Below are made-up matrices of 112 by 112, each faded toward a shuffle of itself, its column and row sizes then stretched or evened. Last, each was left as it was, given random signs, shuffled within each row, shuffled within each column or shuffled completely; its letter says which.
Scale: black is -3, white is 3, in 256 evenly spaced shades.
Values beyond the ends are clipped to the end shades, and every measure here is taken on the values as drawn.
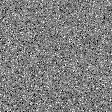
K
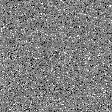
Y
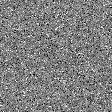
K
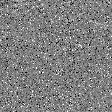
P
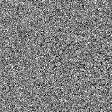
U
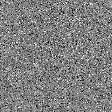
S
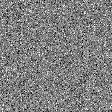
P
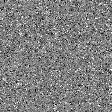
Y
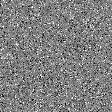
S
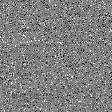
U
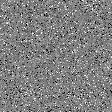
Y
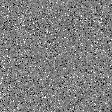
S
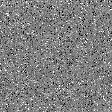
S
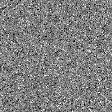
U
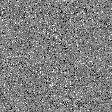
P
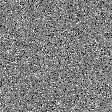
K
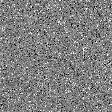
P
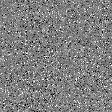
U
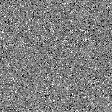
U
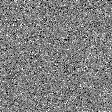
Y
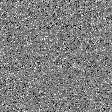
Y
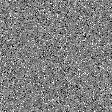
P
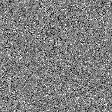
P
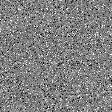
S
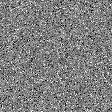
K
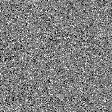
U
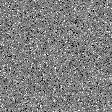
K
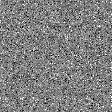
U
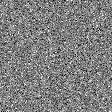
K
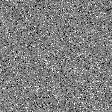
Y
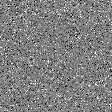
Y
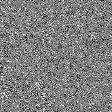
S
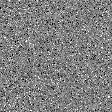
P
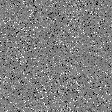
S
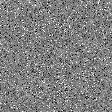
P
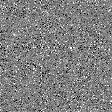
U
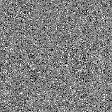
U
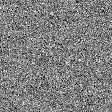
Y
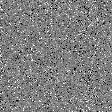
S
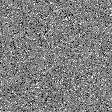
K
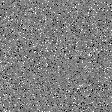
Y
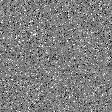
K
